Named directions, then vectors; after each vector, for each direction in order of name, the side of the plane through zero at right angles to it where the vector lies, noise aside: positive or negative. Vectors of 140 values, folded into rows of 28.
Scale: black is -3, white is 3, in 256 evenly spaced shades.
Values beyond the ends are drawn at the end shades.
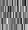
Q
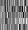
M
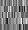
positive, negative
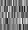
positive, negative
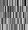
positive, positive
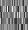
negative, positive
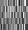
negative, negative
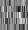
positive, negative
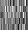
negative, negative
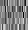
positive, positive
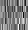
positive, positive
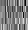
positive, positive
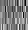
positive, positive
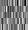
positive, positive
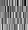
positive, positive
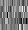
negative, positive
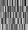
positive, positive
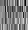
positive, positive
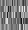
negative, positive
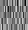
positive, positive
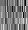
positive, positive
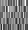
negative, negative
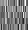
negative, negative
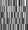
negative, negative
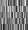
negative, negative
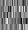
negative, positive
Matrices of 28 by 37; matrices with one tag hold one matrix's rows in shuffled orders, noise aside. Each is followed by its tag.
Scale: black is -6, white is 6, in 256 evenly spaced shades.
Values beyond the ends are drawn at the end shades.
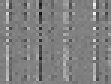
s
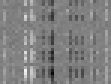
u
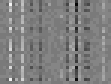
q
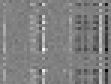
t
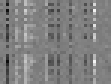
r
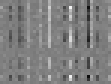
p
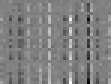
p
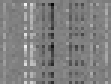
u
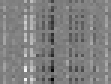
u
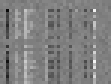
r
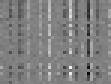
p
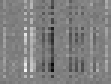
u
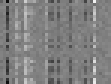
r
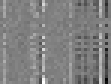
t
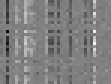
r
